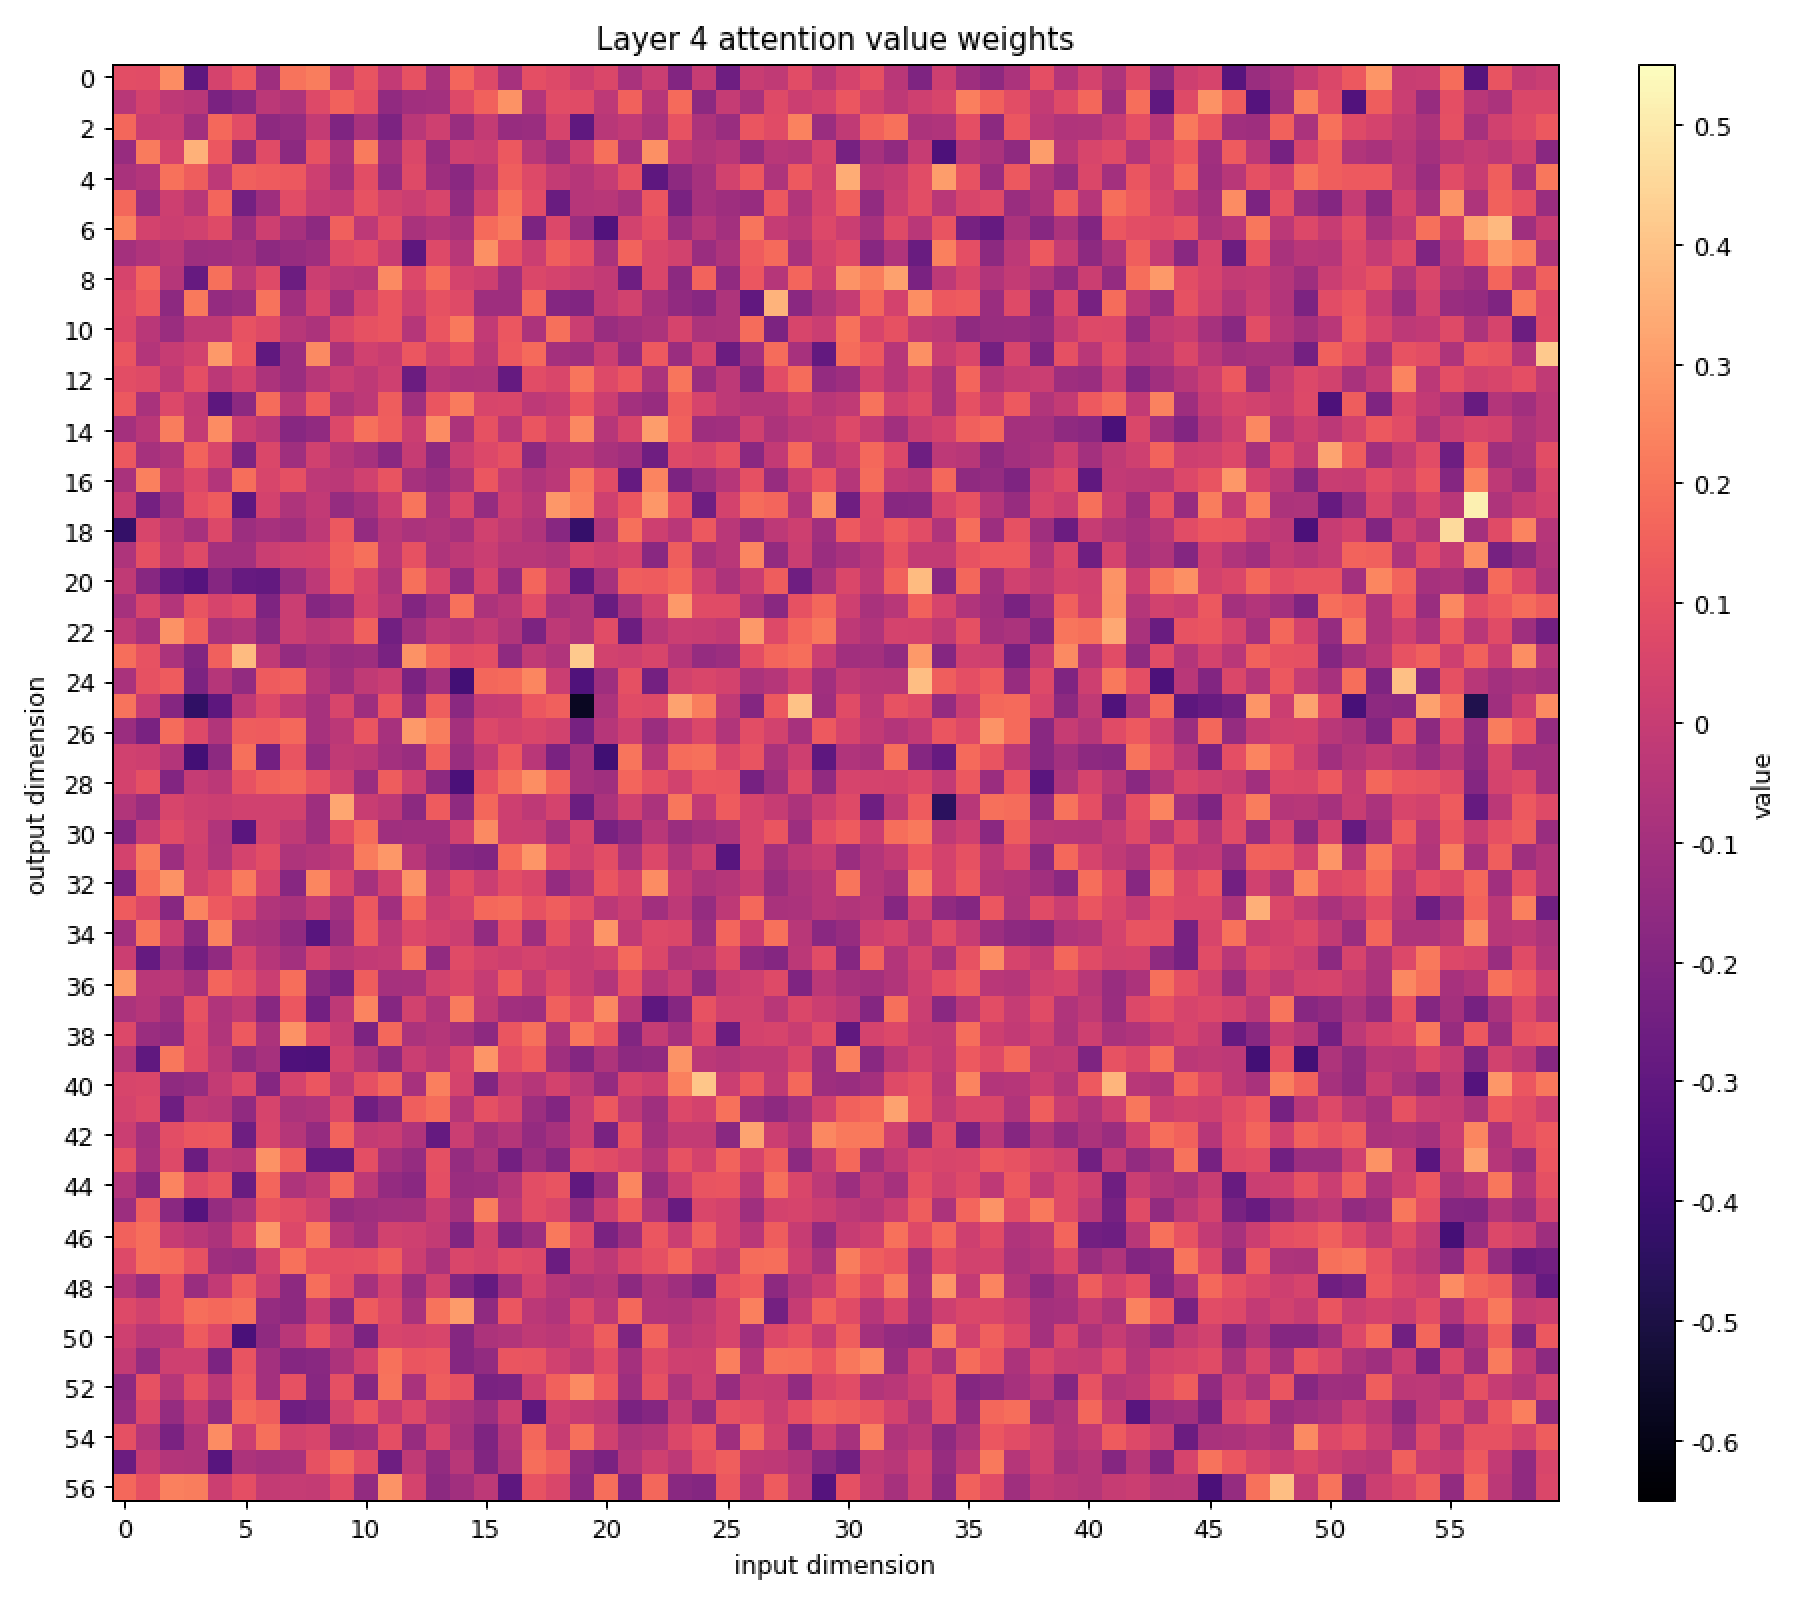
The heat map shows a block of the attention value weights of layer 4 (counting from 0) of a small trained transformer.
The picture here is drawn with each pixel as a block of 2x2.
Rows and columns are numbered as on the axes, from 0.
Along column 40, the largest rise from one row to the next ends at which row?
17
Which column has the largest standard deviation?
56
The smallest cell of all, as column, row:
19, 25
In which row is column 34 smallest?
29
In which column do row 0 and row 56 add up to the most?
2
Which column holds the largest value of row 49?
14
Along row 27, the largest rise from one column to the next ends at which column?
21
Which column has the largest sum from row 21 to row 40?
33
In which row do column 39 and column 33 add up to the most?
23
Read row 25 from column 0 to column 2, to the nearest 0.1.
0.2 0 -0.2
